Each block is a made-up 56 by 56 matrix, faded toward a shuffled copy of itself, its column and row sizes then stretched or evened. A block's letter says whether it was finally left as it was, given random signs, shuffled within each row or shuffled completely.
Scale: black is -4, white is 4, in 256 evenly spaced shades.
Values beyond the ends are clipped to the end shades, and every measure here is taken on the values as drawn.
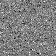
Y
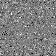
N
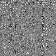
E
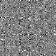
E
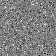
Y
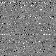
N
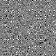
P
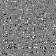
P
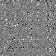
P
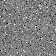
Y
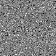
N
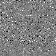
N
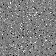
Y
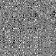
P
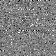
N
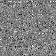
N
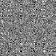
P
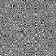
P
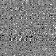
P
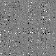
E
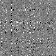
P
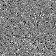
N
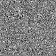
N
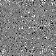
E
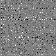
E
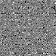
P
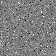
Y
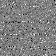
N
